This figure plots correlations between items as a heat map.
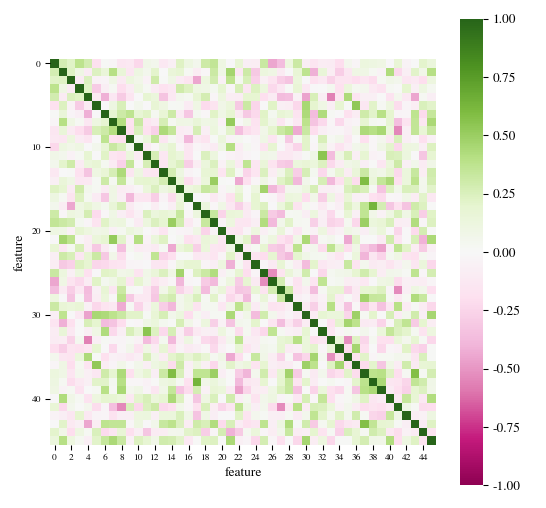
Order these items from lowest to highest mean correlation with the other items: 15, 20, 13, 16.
16, 20, 13, 15
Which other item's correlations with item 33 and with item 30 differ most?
45
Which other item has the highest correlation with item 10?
21
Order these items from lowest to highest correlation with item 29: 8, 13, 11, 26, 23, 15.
8, 13, 26, 11, 15, 23
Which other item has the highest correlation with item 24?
35
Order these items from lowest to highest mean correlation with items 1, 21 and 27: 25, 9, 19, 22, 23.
22, 9, 25, 23, 19
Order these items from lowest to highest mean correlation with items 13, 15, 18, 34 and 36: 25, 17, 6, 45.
6, 17, 45, 25
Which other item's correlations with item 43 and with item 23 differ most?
37
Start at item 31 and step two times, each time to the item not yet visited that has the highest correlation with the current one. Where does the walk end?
4
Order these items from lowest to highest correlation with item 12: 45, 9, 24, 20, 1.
24, 20, 45, 1, 9
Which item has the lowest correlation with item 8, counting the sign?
41
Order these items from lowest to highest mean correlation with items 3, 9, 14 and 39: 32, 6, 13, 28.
13, 28, 32, 6
